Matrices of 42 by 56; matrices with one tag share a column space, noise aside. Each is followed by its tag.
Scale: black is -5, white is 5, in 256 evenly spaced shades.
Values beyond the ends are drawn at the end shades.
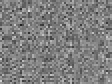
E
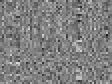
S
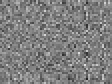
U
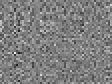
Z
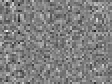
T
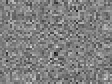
U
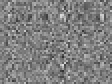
T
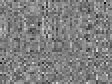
S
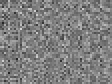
E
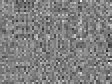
S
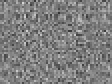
T
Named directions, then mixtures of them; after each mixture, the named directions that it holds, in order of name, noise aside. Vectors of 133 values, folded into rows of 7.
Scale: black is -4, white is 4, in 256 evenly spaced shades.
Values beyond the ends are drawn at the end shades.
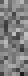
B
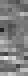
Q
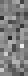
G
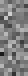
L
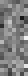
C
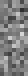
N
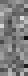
C.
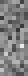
G.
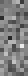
G.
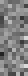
C, L.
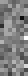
C.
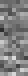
L, Q.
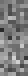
G, L, Q.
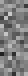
L.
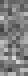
L, Q.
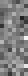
C.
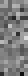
B, C, N.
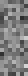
C, L, N.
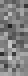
L, N, Q.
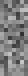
N.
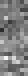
G, N, Q.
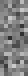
N.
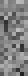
B, L.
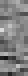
Q.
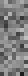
B, C, L.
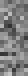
C, L, Q.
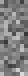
B.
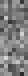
G, N, Q.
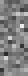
G, N, Q.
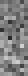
G, Q.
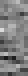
Q.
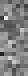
G, L, Q.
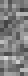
B, N, Q.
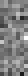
B, C, N.
